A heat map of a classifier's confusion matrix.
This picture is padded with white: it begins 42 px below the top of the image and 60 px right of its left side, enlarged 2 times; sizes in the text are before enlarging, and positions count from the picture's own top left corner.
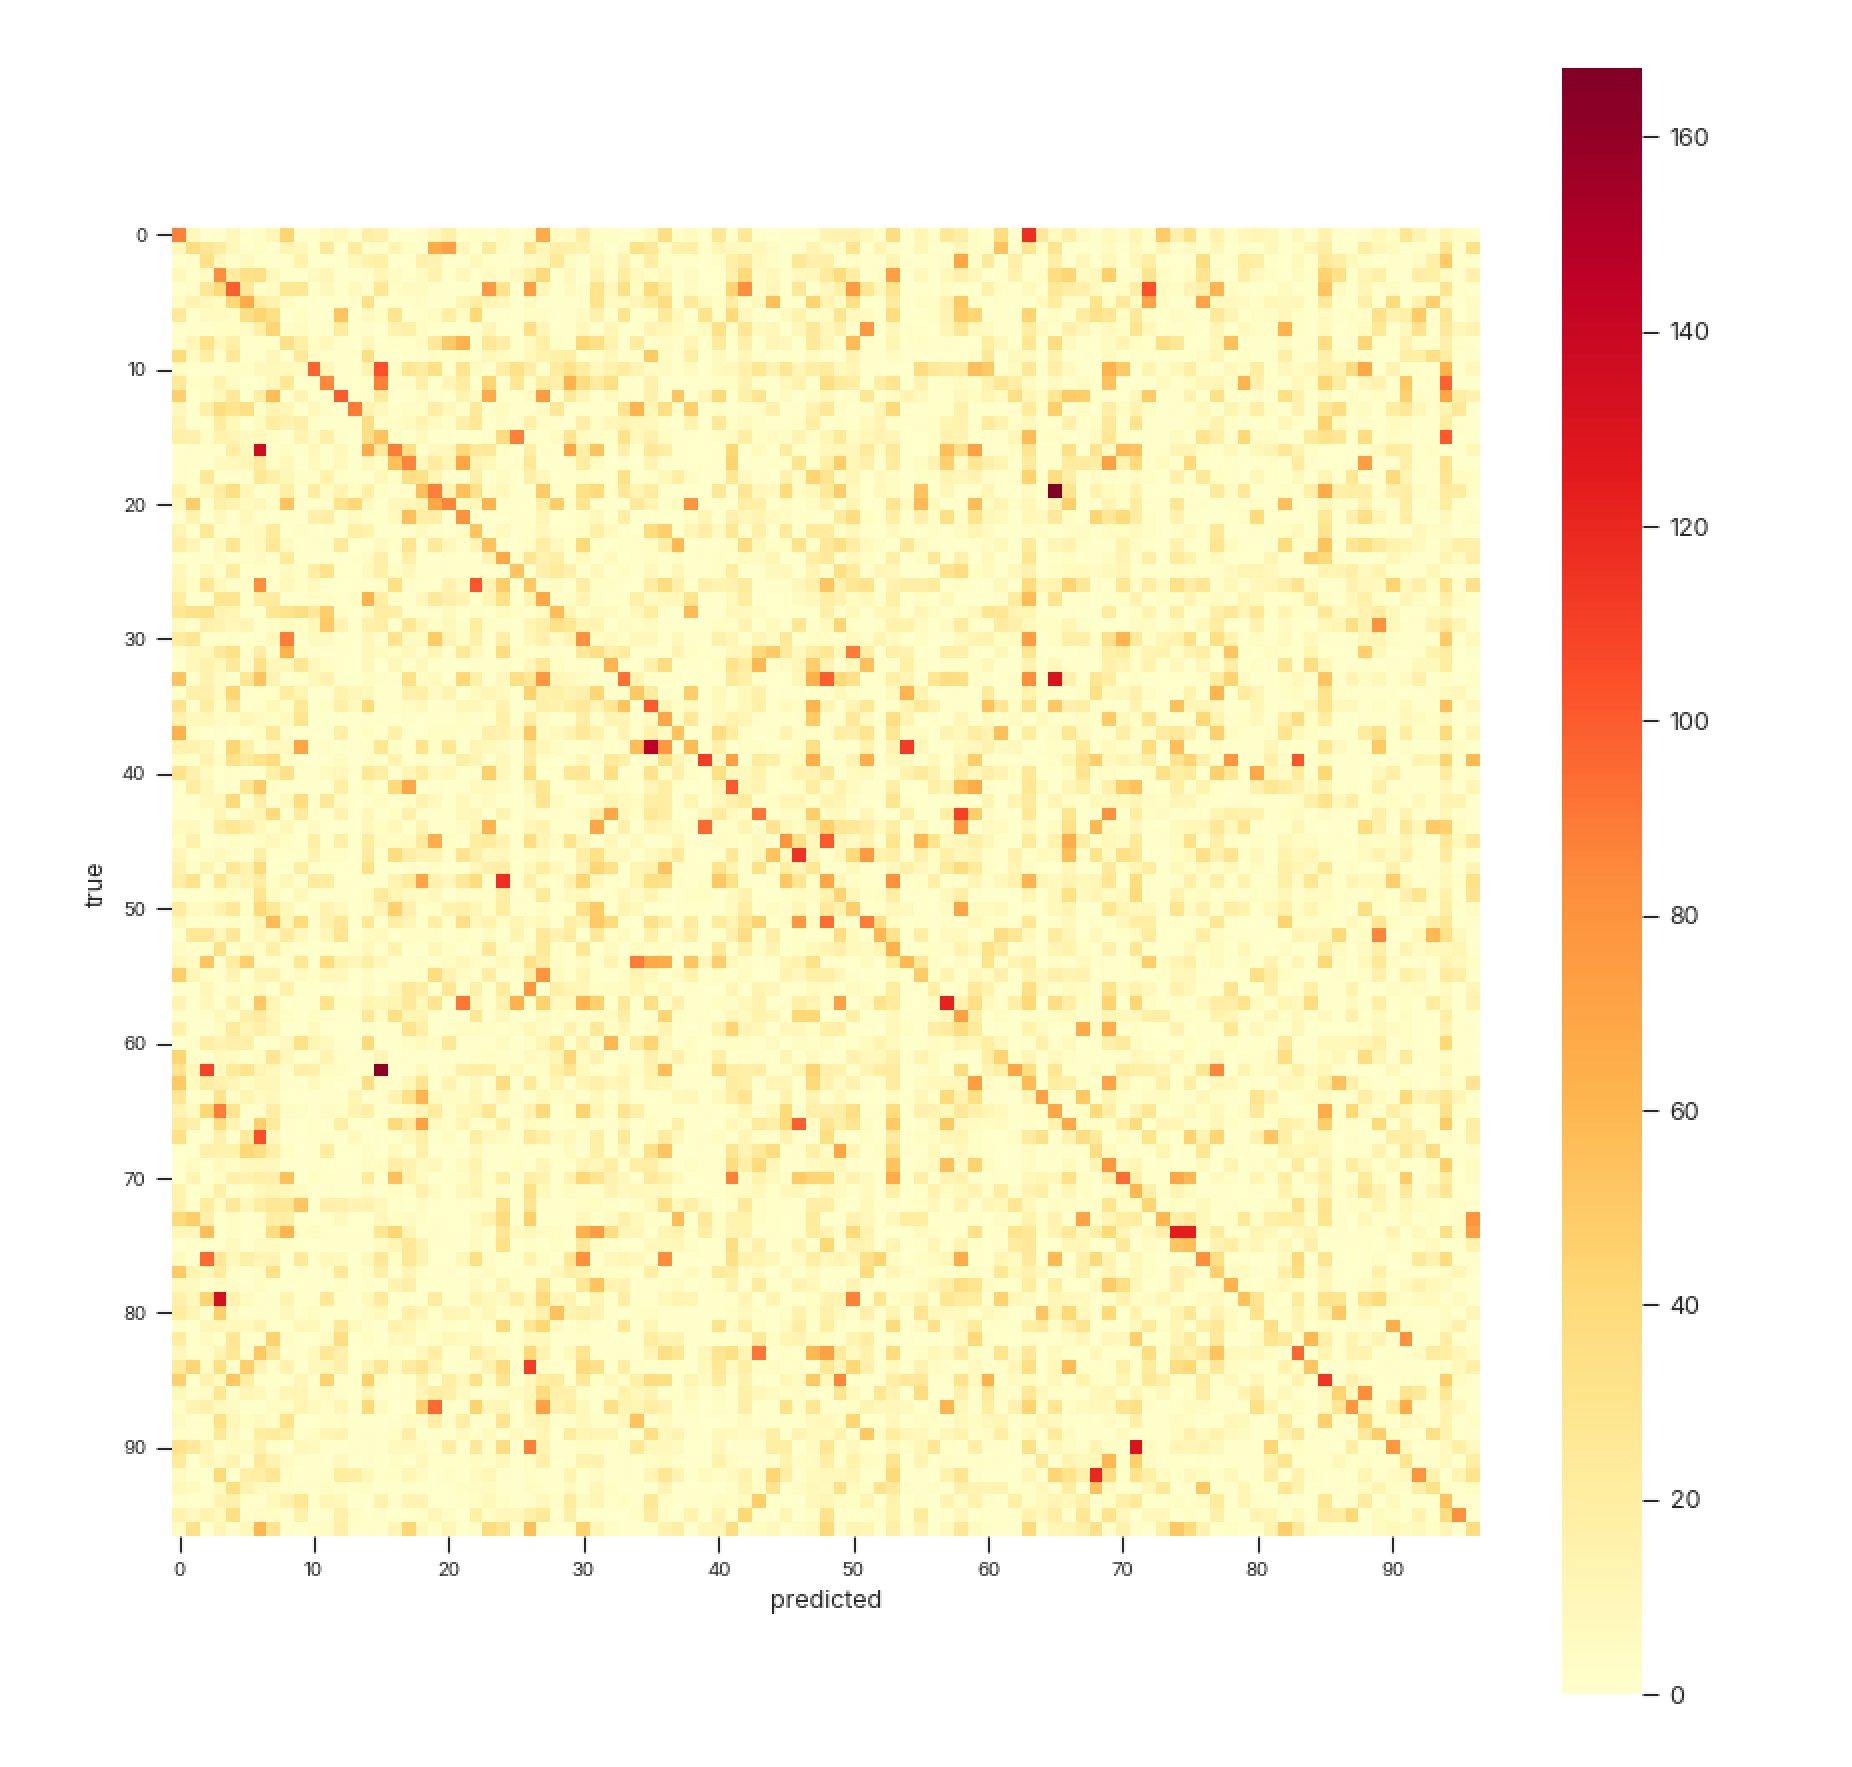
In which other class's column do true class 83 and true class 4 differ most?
43
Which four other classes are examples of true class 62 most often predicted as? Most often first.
15, 2, 77, 36
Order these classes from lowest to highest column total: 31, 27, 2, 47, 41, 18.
18, 2, 31, 41, 47, 27
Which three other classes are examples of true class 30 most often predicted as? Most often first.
8, 63, 70
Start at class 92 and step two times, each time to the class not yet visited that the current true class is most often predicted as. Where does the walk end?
49
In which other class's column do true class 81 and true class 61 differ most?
90
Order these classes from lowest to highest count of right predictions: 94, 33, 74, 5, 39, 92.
94, 5, 92, 33, 39, 74
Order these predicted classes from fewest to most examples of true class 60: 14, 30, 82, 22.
22, 30, 82, 14
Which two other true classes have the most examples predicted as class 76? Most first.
5, 93
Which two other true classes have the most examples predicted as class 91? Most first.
82, 87
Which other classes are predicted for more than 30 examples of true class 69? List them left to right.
41, 43, 53, 57, 59, 94
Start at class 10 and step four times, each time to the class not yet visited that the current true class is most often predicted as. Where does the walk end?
58
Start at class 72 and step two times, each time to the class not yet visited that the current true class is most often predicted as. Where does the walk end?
35
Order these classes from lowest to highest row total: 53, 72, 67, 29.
53, 72, 29, 67
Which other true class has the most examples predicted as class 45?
48
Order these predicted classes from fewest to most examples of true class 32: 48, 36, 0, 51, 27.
0, 48, 27, 36, 51
